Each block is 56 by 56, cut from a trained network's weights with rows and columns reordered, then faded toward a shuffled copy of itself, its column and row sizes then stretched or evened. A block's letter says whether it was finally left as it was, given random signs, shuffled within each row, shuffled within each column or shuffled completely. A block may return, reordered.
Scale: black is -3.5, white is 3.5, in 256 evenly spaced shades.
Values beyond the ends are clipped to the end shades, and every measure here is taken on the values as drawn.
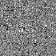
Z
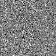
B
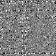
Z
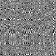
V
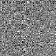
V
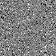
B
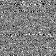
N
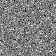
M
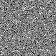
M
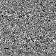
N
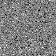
N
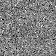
M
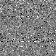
N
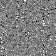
B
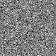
B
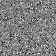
N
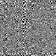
V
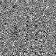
V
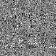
Z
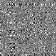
V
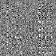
V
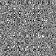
V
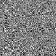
V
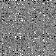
Z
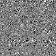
Z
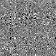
Z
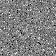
M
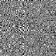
V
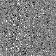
B
